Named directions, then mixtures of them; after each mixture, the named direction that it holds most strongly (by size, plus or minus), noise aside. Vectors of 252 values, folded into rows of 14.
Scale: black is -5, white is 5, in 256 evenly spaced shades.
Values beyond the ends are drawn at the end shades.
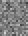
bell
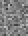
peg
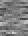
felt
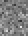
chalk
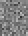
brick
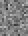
peg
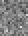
chalk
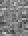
felt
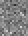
chalk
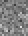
chalk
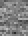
felt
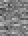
felt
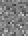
chalk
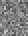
bell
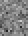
chalk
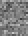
bell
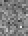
chalk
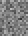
bell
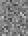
brick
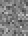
chalk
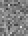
peg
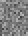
brick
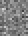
peg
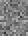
brick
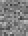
brick
